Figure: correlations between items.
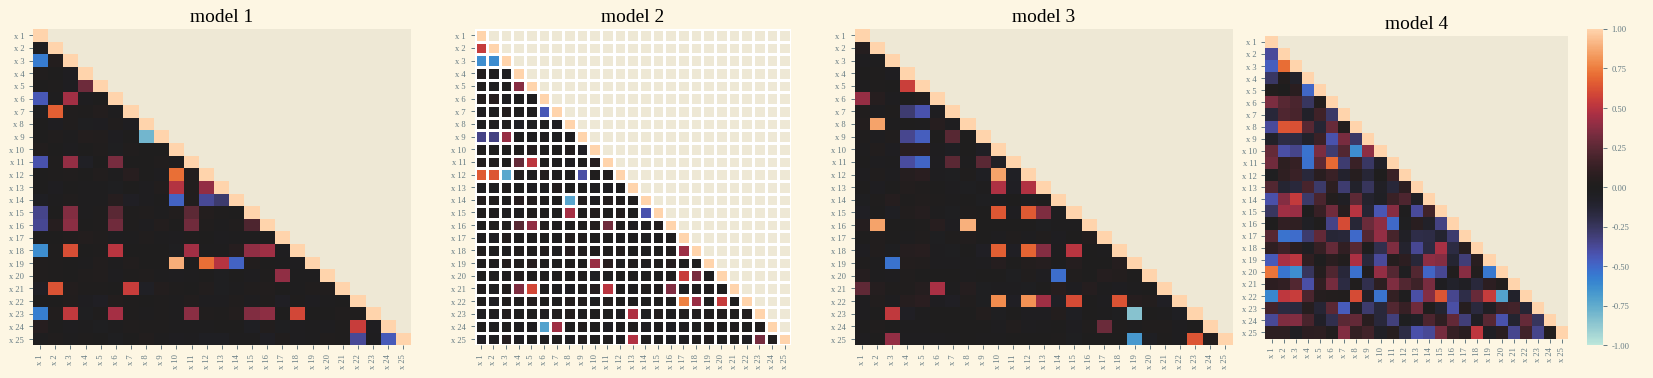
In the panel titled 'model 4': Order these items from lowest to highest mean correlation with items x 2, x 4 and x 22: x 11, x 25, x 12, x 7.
x 11, x 12, x 7, x 25
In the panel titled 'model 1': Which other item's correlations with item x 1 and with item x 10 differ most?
x 19
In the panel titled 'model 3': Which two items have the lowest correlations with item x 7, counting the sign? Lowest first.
x 5, x 4
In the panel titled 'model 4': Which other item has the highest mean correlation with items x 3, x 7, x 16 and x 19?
x 2
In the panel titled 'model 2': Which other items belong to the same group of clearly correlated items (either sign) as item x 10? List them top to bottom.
x 19
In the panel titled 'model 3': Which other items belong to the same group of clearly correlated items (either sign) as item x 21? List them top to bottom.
x 1, x 6
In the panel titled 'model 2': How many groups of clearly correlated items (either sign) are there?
7
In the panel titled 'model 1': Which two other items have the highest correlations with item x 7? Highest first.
x 2, x 21
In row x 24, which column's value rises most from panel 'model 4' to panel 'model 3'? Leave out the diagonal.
x 17
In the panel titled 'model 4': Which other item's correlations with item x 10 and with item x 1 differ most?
x 6
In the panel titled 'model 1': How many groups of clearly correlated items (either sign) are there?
7
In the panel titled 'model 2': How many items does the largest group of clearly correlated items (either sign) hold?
5
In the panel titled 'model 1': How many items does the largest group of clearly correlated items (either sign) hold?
8
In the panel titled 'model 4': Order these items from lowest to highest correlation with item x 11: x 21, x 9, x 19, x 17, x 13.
x 9, x 13, x 19, x 17, x 21
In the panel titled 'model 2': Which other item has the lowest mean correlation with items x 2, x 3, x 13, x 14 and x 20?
x 8
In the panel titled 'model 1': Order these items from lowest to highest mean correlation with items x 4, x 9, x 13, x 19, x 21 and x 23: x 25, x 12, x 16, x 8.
x 8, x 25, x 16, x 12
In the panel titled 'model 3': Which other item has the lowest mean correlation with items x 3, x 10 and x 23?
x 19
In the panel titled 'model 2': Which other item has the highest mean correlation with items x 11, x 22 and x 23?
x 17
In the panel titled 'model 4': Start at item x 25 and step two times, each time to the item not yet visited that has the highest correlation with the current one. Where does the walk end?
x 15
